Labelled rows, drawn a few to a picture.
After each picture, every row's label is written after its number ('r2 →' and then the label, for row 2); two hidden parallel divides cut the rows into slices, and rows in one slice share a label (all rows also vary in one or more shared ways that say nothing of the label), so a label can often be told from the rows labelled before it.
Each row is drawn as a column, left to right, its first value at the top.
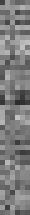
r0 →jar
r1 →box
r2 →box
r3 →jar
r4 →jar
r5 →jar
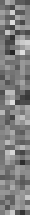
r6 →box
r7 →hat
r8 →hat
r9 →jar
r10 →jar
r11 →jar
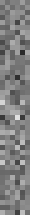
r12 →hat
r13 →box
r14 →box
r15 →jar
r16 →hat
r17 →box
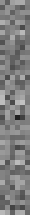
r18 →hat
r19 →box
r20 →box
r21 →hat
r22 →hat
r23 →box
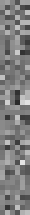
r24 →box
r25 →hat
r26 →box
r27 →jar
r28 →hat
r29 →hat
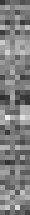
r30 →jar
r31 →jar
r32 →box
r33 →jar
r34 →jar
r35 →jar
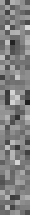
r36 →box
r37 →jar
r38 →hat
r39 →hat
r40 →box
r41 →jar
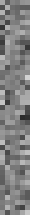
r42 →hat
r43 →jar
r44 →box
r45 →box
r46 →hat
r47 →hat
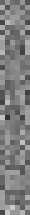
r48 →jar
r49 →hat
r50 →box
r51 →box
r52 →hat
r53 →jar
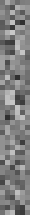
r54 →box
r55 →hat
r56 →hat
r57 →jar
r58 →jar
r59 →box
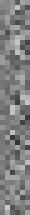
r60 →box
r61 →box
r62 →box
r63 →jar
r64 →box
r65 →hat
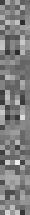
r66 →jar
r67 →hat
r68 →box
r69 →hat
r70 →jar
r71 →box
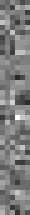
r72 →hat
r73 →box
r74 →hat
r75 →jar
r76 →jar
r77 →jar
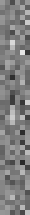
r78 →box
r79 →box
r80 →jar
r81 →box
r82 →jar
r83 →hat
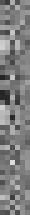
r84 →jar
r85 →jar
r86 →hat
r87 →jar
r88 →box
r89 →box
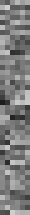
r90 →jar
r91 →jar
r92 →hat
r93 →hat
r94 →hat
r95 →hat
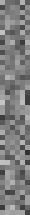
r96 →hat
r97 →box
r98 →box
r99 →box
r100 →hat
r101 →jar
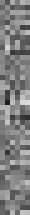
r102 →box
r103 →jar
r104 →hat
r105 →box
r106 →hat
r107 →hat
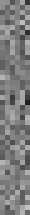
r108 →box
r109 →box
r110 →jar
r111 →box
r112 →hat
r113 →jar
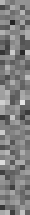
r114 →hat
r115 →hat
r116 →jar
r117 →box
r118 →hat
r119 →box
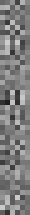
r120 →jar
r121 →jar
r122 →hat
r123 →jar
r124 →hat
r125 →box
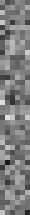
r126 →hat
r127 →jar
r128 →jar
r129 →box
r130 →box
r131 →jar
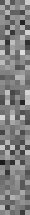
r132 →jar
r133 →hat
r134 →jar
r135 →box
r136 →jar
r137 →hat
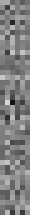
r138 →box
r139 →hat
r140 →jar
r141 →box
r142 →jar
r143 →box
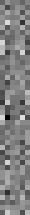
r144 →jar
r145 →hat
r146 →box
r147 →box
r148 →jar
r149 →hat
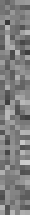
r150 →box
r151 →jar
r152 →box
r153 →box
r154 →hat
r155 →hat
